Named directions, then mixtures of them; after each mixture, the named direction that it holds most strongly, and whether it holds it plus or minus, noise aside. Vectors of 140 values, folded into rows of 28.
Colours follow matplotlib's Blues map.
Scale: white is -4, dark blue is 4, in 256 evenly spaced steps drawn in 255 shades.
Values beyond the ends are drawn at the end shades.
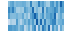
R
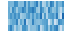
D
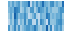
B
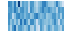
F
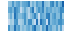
B, plus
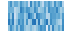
B, minus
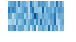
R, plus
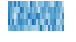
B, minus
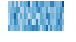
B, plus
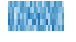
B, minus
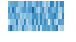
D, plus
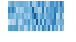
R, plus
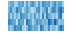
D, minus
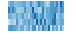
R, plus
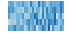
R, plus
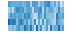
R, minus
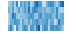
F, minus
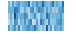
B, plus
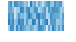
B, minus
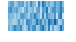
D, minus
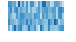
D, minus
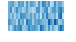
D, minus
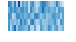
F, plus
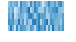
B, minus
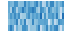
D, plus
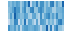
B, plus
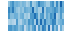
R, plus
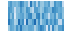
B, minus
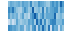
R, plus
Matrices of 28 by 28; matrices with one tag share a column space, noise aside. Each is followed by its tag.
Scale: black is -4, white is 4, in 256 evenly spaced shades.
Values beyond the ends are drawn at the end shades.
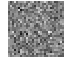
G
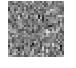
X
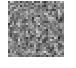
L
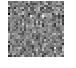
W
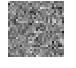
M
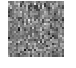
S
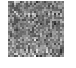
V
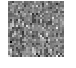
V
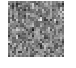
S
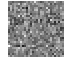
M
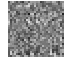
V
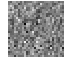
M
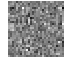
M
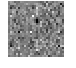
M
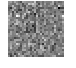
W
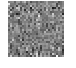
W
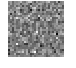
G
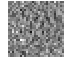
L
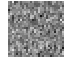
X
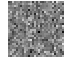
L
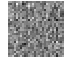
S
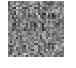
W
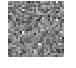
G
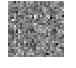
X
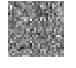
S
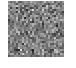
G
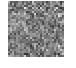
W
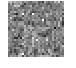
V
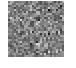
G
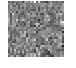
V
